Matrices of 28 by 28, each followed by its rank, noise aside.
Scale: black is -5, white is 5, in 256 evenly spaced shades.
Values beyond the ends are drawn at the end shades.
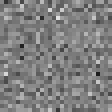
four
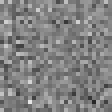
eight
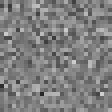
six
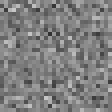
eight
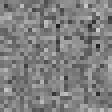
eight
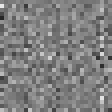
four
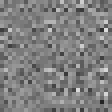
four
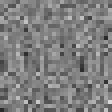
six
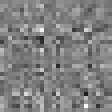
three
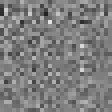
six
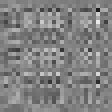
two
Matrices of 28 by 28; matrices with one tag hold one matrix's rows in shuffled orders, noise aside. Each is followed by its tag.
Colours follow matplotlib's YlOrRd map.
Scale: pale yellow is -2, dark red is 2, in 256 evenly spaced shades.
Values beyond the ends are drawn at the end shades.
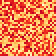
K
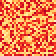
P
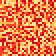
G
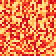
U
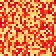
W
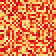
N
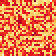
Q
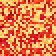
Q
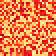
P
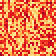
W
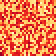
U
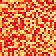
K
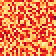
P
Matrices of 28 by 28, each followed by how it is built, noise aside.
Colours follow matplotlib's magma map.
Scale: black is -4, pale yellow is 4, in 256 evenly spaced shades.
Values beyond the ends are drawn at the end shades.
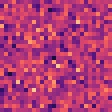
repeating rows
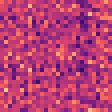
repeating rows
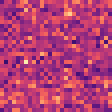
blocks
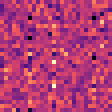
uneven columns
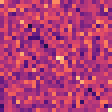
diagonal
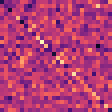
diagonal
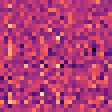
low rank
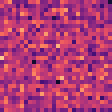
blocks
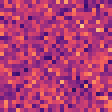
noise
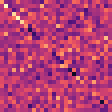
diagonal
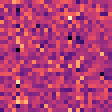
uneven columns
